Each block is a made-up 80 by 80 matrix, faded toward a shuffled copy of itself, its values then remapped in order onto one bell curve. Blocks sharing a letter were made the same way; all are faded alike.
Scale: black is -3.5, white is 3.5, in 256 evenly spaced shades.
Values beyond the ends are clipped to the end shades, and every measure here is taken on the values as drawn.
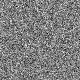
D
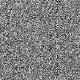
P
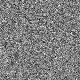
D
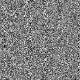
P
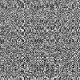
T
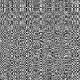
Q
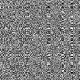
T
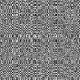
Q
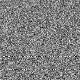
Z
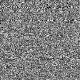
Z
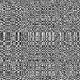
Q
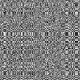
Q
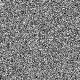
D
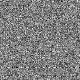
Z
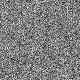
D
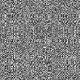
T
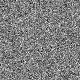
D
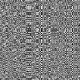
Q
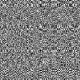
T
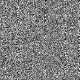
P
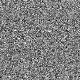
Z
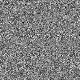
Z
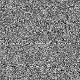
Z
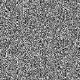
P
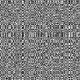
Q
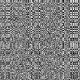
Q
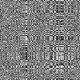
Q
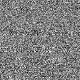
Z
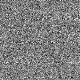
Z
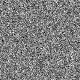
D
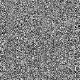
P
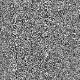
P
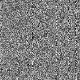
P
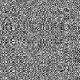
T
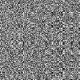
T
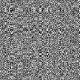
T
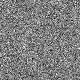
D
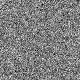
D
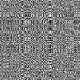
Q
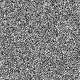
D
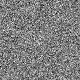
D
